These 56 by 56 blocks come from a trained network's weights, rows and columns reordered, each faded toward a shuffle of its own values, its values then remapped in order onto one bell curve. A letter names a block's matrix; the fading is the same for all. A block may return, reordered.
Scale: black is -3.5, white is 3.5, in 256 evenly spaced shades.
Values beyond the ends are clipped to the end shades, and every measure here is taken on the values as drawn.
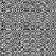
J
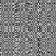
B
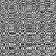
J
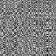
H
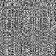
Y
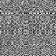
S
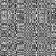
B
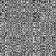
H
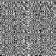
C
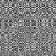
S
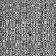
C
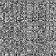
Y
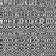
S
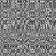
J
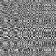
S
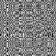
B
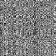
Y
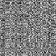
C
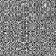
C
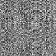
Y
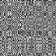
J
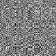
H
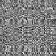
C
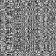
Y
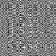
B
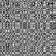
B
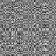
B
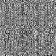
Y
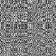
H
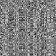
Y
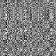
H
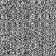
Y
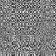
H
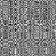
B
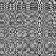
J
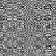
J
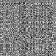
Y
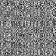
Y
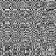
S
